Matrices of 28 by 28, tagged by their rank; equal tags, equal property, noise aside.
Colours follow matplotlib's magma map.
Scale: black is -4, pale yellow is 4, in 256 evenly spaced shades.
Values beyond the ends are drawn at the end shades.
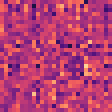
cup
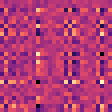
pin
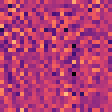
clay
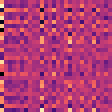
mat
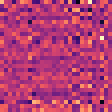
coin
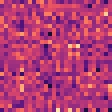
clay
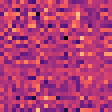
cup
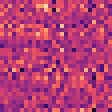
clay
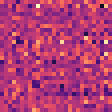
clay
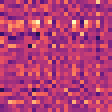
coin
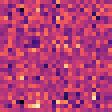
cup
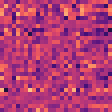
clay
